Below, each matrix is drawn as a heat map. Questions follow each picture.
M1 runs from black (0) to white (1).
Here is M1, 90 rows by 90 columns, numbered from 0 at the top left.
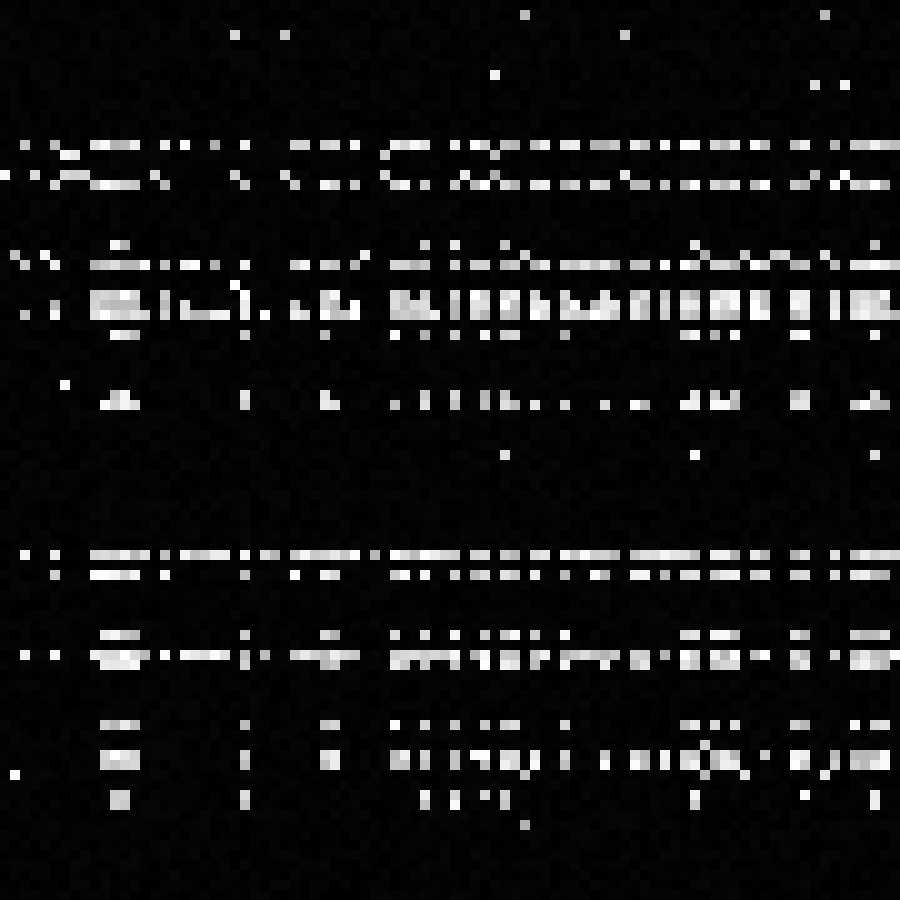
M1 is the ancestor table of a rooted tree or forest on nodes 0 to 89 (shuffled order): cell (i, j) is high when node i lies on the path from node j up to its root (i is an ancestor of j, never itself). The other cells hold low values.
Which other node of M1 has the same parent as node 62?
28
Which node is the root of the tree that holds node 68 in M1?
55
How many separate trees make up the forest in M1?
3
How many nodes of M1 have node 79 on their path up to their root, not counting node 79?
10
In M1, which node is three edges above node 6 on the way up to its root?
17
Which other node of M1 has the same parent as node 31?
44
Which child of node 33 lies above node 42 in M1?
39
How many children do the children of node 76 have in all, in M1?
1
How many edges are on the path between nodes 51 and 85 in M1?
3
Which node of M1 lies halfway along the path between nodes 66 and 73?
72
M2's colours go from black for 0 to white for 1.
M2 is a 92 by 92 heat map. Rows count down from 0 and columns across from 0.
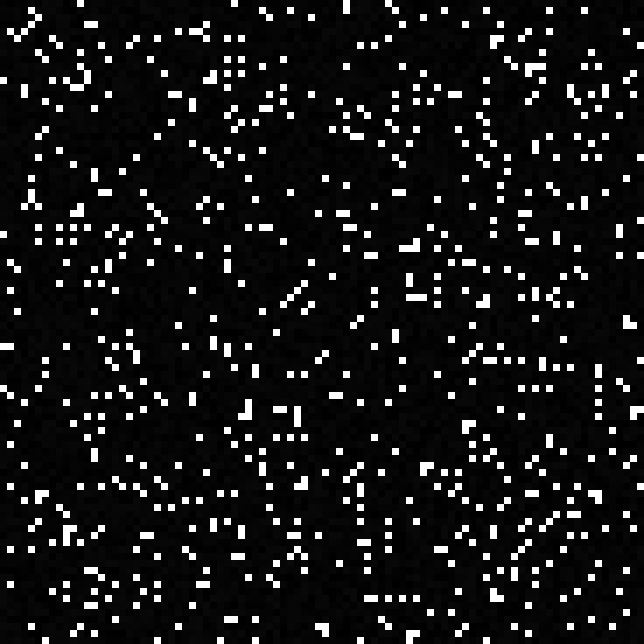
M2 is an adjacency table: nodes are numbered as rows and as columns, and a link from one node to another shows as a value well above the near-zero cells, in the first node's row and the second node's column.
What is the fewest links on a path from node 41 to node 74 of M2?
2
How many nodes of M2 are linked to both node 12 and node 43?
3
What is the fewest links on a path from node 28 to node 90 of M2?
3
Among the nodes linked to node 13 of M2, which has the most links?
node 76
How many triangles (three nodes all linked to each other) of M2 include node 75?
8
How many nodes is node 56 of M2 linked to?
9
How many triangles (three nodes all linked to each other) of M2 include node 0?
0
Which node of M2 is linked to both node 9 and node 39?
node 83
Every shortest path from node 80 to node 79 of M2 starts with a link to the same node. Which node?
node 85
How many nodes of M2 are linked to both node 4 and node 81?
1
